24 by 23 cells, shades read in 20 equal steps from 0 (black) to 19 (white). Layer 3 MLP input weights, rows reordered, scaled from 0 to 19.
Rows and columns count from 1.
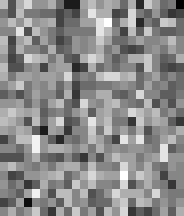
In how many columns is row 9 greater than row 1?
13
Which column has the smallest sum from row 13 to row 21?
9
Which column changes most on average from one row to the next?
4
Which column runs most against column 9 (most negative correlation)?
12
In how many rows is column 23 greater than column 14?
4
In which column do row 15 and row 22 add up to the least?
6
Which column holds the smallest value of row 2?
22
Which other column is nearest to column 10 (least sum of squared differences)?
23
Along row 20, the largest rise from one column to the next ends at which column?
16
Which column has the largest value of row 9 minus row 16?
15
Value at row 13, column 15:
10
